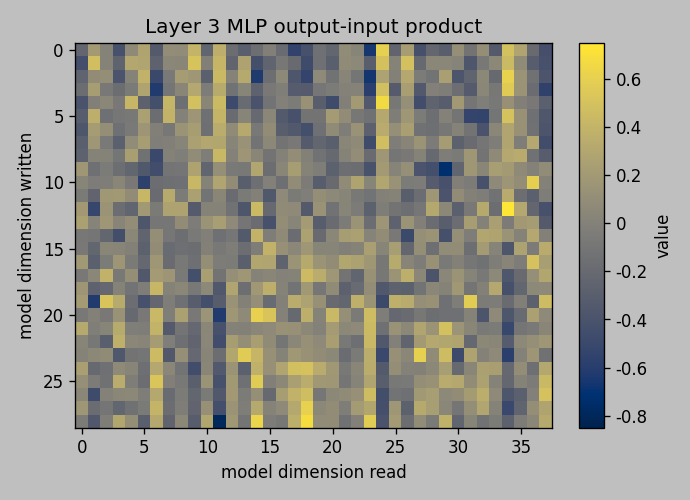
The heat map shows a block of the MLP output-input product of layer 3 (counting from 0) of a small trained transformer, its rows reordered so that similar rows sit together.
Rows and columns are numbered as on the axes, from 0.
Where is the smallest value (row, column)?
28, 11
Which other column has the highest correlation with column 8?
5
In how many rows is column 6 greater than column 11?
15
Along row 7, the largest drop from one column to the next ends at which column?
37
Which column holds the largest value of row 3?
34
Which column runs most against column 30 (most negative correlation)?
8
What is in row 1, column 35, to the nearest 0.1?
0.1
